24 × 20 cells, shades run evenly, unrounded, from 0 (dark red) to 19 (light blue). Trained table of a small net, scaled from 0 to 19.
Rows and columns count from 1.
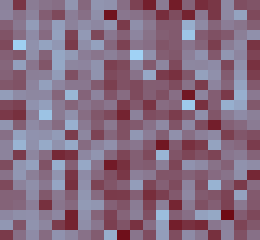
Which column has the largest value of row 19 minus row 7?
20
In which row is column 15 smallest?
10
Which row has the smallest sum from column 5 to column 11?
23
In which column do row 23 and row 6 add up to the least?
14
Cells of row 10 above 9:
11
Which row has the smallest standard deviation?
3
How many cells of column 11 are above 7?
20
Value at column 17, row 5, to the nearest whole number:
5
